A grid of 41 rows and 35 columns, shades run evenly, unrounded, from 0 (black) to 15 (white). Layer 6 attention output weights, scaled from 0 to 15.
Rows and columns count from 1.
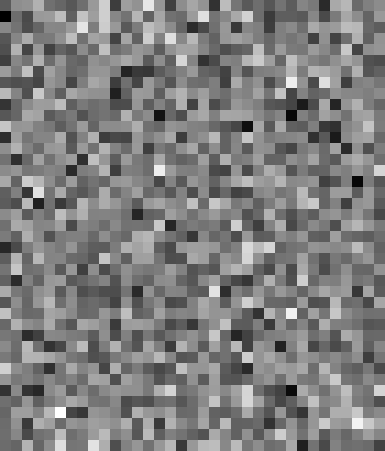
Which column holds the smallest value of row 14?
32
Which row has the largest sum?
39
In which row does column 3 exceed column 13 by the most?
7
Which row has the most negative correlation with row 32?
38
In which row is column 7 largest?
4
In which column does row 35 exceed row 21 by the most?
31
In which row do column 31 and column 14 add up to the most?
1
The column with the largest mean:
10
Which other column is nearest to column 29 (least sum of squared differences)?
11
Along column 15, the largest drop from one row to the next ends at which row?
17
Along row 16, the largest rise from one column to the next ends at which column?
15
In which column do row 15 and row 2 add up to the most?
19
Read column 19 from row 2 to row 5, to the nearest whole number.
13 4 7 8
